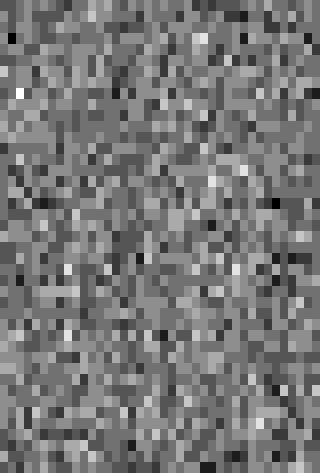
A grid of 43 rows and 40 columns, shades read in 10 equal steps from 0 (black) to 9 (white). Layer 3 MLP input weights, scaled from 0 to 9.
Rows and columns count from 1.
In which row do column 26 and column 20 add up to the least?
43
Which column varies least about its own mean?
7
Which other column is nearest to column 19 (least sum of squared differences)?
13
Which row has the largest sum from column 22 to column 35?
20
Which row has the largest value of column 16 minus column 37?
38
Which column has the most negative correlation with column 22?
14
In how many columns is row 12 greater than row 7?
12
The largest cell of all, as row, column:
9, 3
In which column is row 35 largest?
32
